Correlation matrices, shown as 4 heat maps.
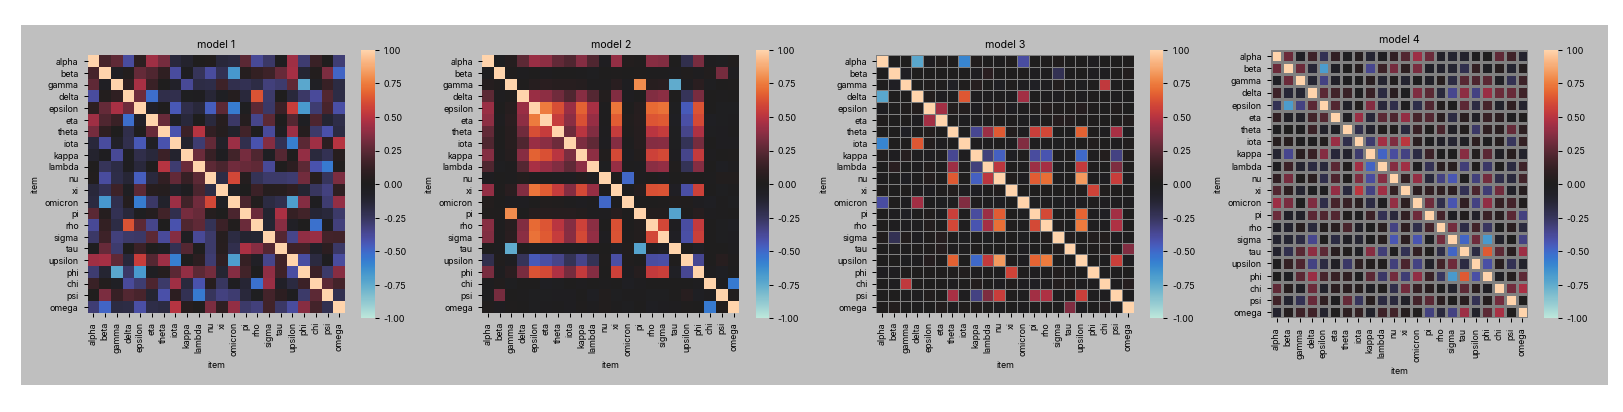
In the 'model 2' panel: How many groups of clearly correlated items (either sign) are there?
5
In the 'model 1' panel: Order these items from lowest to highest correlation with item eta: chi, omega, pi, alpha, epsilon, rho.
rho, omega, epsilon, pi, chi, alpha
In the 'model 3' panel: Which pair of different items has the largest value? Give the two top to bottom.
nu, upsilon
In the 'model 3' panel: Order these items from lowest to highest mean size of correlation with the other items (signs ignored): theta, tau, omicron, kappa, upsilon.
tau, omicron, kappa, theta, upsilon
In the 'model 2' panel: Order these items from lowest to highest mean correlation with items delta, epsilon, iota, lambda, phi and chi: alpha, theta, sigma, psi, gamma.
psi, gamma, alpha, theta, sigma
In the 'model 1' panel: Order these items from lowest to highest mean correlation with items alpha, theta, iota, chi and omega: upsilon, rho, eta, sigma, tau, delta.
rho, delta, tau, upsilon, sigma, eta
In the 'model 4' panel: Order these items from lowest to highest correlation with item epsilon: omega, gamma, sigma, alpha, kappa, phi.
gamma, alpha, omega, sigma, phi, kappa
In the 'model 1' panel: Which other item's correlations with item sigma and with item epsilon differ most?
phi
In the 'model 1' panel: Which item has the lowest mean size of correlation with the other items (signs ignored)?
xi
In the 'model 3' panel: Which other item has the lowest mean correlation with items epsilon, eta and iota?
alpha
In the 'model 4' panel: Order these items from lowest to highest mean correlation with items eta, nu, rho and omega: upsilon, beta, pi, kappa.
kappa, upsilon, pi, beta
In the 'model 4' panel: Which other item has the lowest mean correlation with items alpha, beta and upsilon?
epsilon
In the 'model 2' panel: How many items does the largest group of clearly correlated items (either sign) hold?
13
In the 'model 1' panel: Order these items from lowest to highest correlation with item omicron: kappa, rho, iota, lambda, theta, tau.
tau, theta, rho, kappa, lambda, iota
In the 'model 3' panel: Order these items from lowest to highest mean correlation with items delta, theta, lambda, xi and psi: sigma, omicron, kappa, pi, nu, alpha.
kappa, alpha, sigma, omicron, pi, nu
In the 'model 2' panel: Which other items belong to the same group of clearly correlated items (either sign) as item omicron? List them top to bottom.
nu
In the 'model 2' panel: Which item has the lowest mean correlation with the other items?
upsilon
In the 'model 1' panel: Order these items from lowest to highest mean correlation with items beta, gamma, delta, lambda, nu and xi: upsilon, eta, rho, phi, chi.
chi, phi, eta, upsilon, rho
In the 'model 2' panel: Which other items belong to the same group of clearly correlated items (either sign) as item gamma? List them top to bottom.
pi, tau
